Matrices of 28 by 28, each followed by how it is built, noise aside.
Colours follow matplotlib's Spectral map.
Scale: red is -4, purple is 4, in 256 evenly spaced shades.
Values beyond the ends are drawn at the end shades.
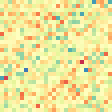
Hankel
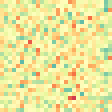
repeating rows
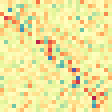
banded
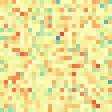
repeating rows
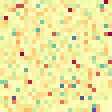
sparse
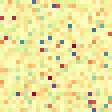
sparse
